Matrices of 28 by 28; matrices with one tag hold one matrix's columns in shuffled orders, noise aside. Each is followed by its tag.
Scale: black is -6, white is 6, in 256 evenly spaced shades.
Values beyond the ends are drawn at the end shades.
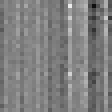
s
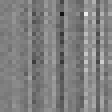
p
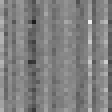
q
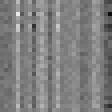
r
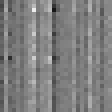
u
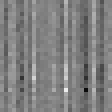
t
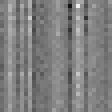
s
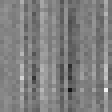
t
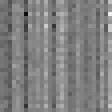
r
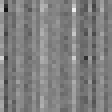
u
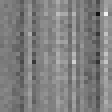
p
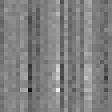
t
